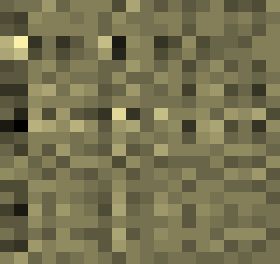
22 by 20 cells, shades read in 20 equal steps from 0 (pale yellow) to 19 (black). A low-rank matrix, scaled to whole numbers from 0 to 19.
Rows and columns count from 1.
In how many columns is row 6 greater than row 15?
10
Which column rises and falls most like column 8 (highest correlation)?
2
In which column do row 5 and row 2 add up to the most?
9
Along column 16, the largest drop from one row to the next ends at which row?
11
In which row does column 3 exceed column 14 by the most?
4
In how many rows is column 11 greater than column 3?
13
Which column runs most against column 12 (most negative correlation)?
8
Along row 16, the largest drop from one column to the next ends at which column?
3
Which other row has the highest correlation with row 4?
5
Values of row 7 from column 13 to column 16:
9 11 9 10
